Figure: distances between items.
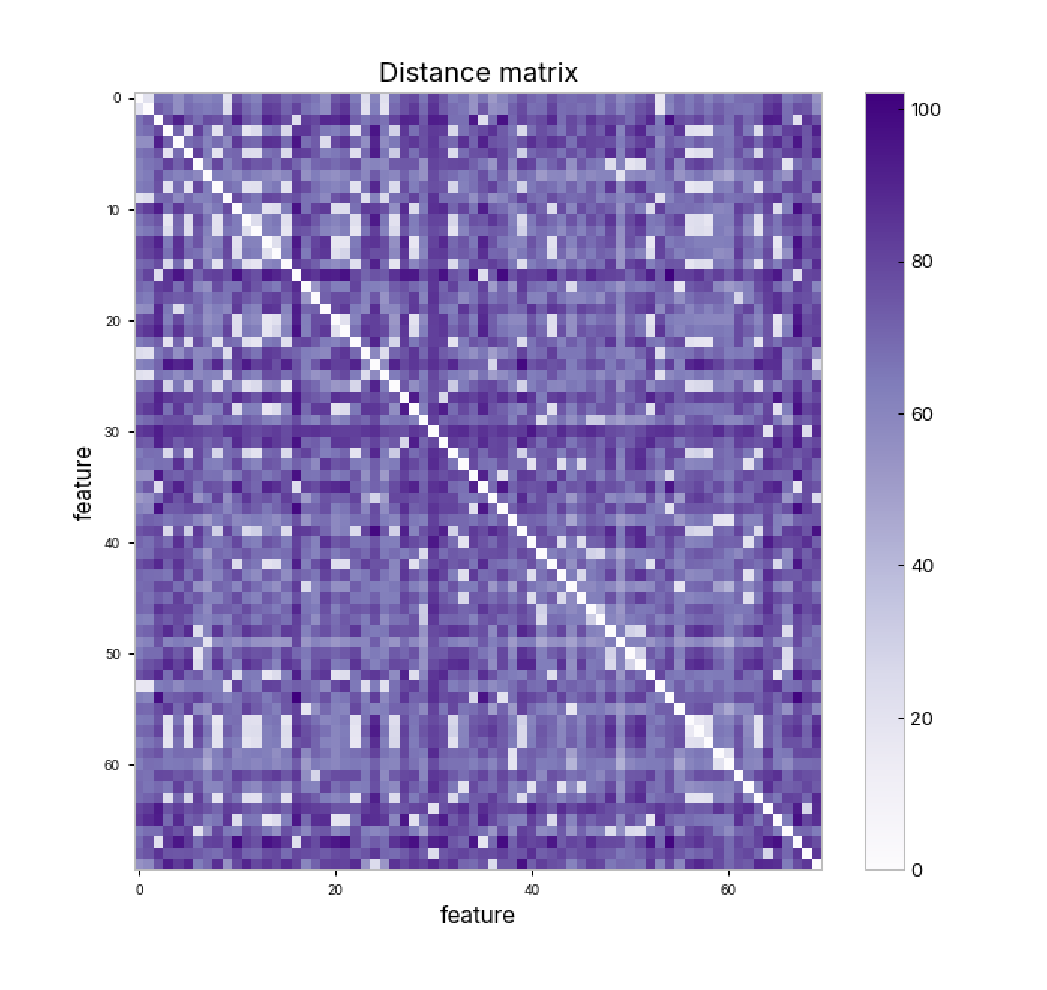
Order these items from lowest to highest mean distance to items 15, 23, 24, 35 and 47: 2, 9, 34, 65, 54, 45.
9, 2, 45, 34, 54, 65
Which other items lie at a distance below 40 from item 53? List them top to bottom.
0, 1, 9, 23, 25
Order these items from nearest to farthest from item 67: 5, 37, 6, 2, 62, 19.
2, 6, 62, 5, 19, 37
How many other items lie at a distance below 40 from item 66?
4
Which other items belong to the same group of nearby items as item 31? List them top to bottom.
27
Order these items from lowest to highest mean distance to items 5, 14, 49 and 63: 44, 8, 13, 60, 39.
8, 39, 13, 60, 44
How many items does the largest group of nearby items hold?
14
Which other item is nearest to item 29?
41
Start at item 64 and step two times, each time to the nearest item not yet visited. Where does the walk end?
68
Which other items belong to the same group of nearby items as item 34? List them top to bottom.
37, 54
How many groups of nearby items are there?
16
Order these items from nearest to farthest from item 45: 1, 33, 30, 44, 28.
33, 44, 1, 28, 30
